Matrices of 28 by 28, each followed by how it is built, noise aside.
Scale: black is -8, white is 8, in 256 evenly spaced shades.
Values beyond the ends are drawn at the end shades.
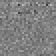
uneven rows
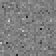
sparse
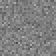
noise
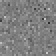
sparse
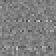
uneven rows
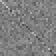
diagonal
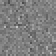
block diagonal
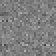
uneven rows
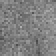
smooth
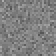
noise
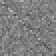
diagonal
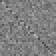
diagonal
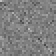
diagonal
